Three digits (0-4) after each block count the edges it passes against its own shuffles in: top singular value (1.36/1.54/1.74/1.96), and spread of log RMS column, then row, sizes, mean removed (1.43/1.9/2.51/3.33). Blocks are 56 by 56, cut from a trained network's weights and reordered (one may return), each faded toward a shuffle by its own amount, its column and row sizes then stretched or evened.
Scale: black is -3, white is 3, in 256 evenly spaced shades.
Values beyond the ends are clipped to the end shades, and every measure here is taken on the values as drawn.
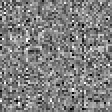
2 2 1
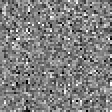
1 2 1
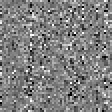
0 3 1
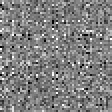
2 3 2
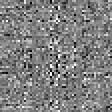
3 3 2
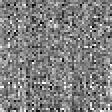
2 1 2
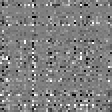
1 3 4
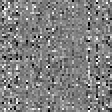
0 4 1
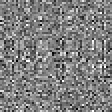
4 1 2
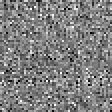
0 0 2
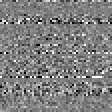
3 0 4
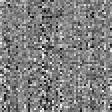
1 3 1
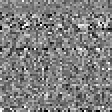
2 0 3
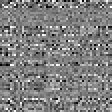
4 1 4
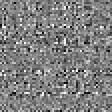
3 1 3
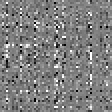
0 4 2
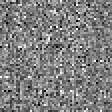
1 1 1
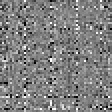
2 3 3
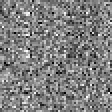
3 0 2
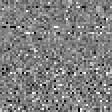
0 0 3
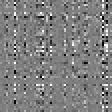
4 4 3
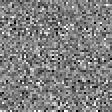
1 0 2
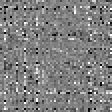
1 3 3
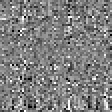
3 2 2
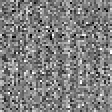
2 1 1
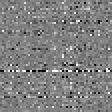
3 1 3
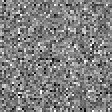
0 1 1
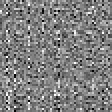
4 3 0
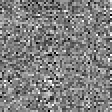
2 2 0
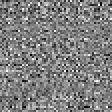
4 0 3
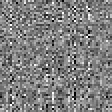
4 3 1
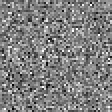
0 1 1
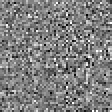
2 2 1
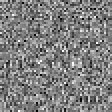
3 1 1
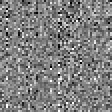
2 3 0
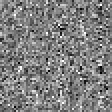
2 2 0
